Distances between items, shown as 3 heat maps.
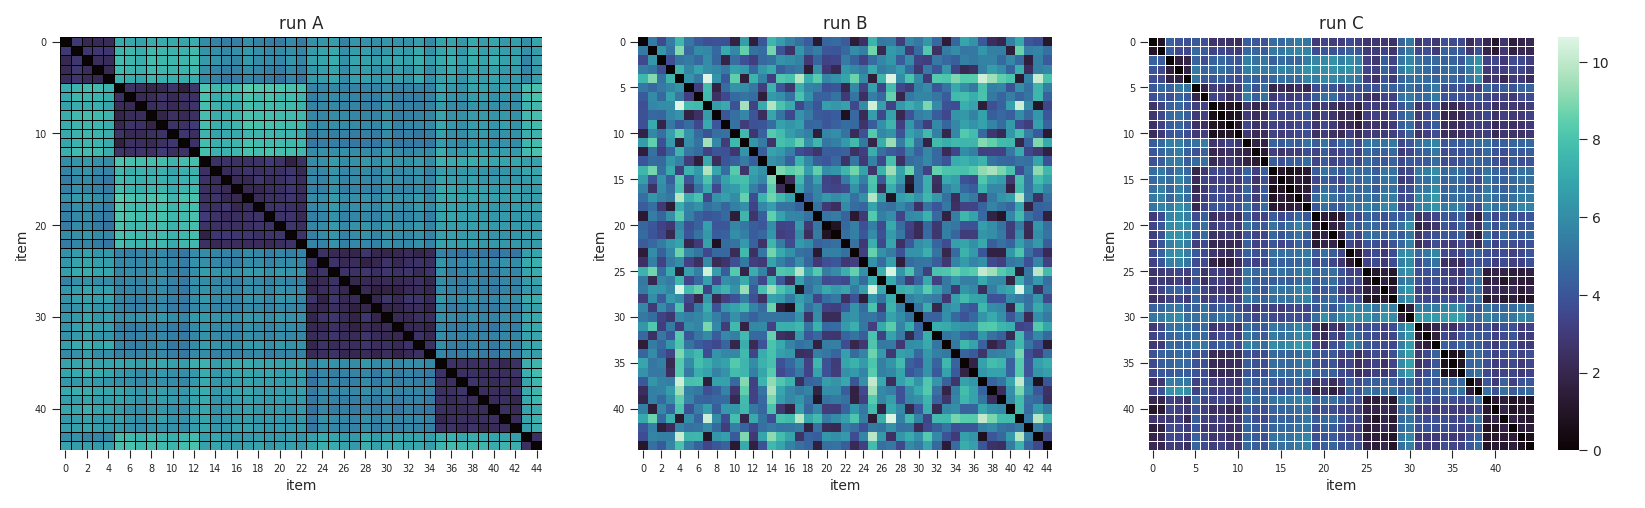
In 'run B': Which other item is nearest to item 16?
29
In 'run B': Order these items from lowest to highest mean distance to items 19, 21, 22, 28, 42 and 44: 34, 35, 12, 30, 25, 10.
12, 10, 30, 34, 35, 25
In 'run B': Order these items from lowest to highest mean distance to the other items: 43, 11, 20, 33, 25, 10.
20, 33, 10, 43, 11, 25
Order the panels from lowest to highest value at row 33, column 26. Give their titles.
run A, run C, run B
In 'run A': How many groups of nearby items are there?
6
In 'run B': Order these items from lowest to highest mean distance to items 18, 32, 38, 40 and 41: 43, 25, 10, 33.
33, 10, 43, 25
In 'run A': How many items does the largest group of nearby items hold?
12
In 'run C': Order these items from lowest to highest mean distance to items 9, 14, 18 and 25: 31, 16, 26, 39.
16, 26, 39, 31
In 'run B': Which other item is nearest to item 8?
22
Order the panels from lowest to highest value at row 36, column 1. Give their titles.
run C, run B, run A
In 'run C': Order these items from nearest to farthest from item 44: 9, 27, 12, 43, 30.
43, 27, 9, 12, 30
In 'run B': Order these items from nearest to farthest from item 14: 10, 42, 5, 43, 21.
42, 21, 5, 10, 43
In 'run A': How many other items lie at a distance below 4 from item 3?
4
